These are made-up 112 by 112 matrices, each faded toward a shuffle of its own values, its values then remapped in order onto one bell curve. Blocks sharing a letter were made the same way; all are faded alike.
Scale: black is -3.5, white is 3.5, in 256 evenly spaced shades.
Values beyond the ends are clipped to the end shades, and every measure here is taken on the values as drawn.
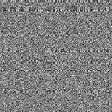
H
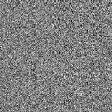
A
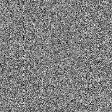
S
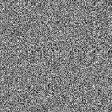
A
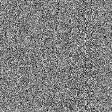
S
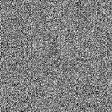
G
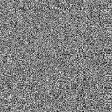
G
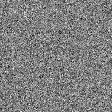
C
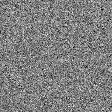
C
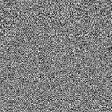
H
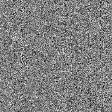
S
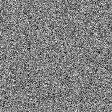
C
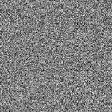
A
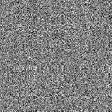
A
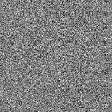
G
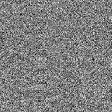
G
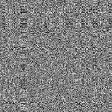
H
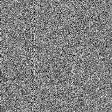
S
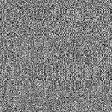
H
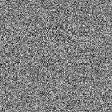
A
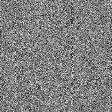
S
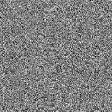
A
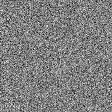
C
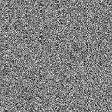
G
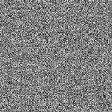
A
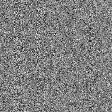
S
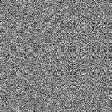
H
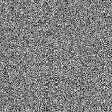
G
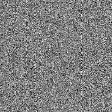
S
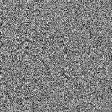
G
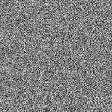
A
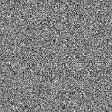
G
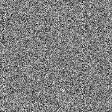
S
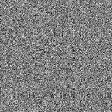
G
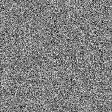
C
